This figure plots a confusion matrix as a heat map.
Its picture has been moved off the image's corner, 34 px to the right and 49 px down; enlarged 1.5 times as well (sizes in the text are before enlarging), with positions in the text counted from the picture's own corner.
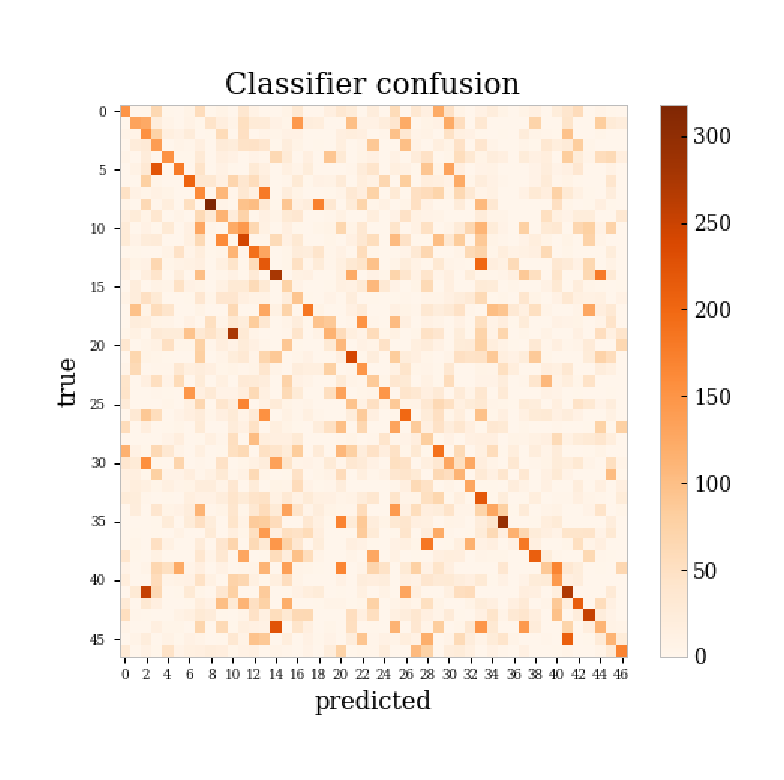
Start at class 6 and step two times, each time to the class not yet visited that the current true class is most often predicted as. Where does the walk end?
45
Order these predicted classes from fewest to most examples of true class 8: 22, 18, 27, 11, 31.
31, 27, 22, 11, 18
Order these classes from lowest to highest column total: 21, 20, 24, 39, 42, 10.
24, 39, 42, 21, 20, 10
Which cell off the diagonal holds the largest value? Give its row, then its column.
19, 10
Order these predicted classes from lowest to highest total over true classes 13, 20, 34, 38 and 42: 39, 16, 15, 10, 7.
39, 10, 16, 7, 15
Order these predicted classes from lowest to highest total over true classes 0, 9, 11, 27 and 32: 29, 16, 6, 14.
6, 14, 16, 29
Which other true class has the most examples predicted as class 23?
38
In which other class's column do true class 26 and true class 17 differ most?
43
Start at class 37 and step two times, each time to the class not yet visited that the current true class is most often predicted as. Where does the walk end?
12
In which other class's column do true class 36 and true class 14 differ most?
44
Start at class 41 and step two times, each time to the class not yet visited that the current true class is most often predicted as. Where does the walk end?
25
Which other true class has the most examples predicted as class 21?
14
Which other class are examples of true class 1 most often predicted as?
16
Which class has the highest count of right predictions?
8
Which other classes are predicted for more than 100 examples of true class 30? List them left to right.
2, 14, 32
